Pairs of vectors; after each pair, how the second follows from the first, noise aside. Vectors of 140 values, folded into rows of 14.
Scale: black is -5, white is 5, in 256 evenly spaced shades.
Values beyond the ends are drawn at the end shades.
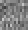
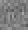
wrapped around, negated, shrunk.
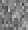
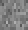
wrapped around, negated, shrunk.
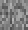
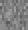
reversed, shrunk.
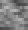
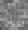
wrapped around, negated, shrunk.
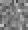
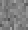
reversed, negated, shrunk.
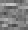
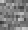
wrapped around.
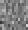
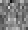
wrapped around.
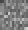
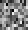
wrapped around, negated, scaled up.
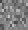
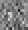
wrapped around, negated.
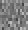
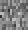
wrapped around.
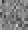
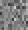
wrapped around.
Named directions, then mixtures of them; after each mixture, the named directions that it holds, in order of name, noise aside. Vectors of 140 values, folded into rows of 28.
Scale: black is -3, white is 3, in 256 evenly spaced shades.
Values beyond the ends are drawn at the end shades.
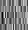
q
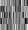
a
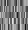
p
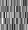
p, q.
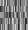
a, p.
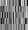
a, q.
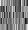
a.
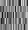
a, q.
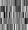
a, q.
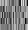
a, q.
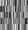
a, p.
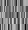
p.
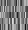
p.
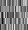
p, q.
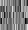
a.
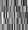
q.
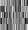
a.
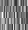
p, q.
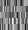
p.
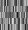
p.
